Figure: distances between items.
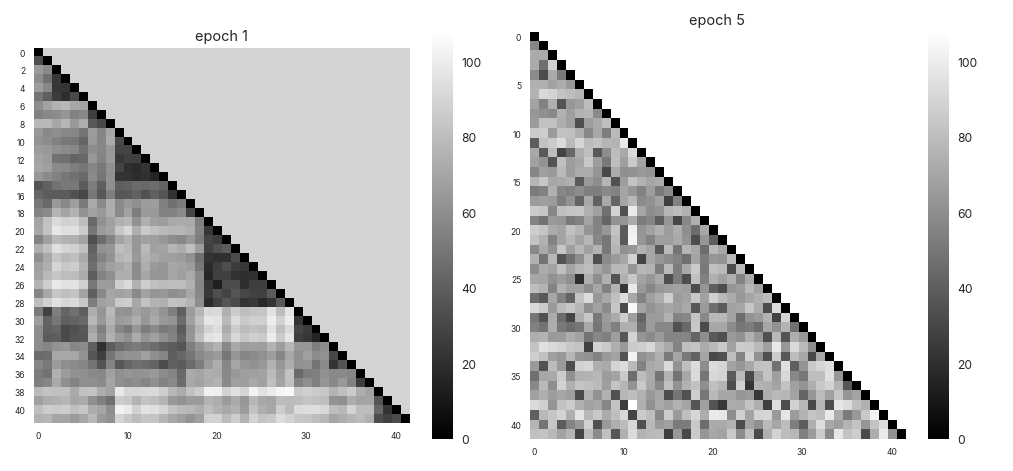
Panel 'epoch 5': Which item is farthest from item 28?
11
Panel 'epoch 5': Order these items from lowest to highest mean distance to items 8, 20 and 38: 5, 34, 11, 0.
5, 0, 34, 11
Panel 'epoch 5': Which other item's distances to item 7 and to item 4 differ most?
34
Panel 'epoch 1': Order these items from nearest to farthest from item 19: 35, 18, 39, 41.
18, 35, 39, 41
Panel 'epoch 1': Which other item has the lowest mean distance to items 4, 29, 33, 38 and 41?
16
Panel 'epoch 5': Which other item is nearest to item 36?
24
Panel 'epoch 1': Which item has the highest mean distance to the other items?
38
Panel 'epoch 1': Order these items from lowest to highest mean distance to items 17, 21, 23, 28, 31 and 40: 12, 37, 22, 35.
22, 35, 37, 12
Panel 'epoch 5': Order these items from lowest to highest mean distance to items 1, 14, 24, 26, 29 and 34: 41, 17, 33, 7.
7, 17, 33, 41
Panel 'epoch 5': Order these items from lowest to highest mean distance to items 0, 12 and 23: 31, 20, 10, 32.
31, 20, 10, 32
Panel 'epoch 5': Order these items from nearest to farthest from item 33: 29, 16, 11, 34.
16, 29, 34, 11
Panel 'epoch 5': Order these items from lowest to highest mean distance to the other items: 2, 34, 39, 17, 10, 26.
17, 26, 10, 2, 34, 39
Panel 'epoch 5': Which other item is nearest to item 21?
38
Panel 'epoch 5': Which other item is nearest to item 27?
29
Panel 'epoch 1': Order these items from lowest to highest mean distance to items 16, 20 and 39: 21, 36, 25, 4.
21, 25, 36, 4
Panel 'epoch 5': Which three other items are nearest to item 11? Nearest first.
39, 0, 35
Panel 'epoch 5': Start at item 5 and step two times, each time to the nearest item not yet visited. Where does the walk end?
37
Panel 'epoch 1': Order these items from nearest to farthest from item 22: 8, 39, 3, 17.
8, 39, 17, 3
